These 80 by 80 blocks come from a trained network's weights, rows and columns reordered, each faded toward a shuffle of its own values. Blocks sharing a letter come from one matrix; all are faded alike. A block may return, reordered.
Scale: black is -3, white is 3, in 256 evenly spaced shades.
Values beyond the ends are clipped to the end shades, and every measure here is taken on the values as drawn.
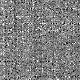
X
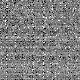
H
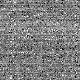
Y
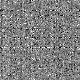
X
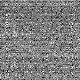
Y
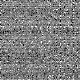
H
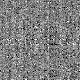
X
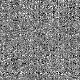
X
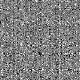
X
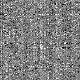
X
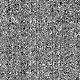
X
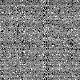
H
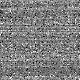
Y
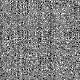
X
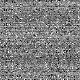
Y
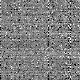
H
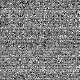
Y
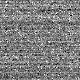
Y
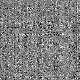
X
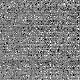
H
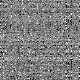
H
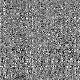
X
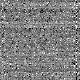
Y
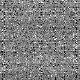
H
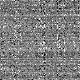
Y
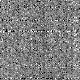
X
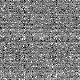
Y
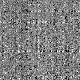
X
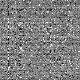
Y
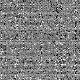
H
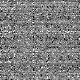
H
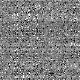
H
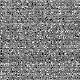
Y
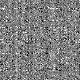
X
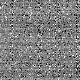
H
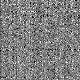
X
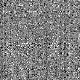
X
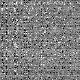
H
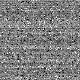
Y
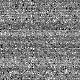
Y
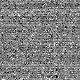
Y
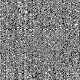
X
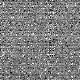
Y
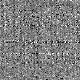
X
